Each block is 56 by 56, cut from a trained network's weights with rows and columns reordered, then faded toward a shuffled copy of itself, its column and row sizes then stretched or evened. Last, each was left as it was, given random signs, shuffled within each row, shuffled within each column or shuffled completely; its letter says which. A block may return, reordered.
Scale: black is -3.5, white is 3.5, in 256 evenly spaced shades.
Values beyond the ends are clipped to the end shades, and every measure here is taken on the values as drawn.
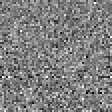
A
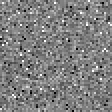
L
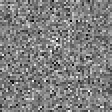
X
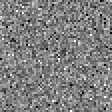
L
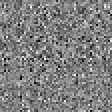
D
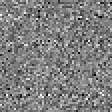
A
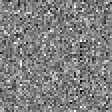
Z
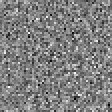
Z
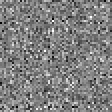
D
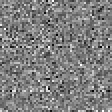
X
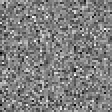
Z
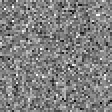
L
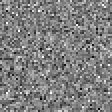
L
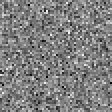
L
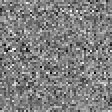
A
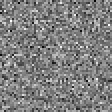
A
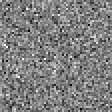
L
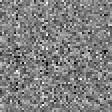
X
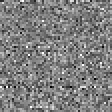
A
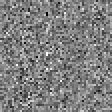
Z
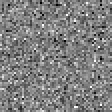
Z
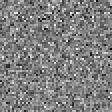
A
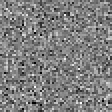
X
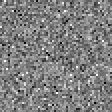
L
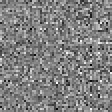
X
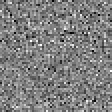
A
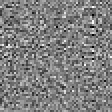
D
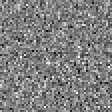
L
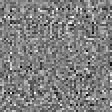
D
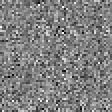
X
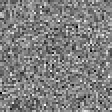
L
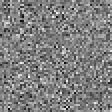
D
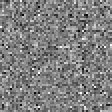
X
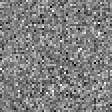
Z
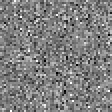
Z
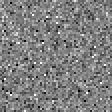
L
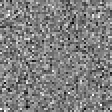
Z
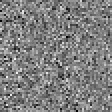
Z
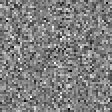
Z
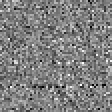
A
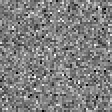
L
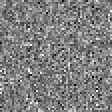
Z
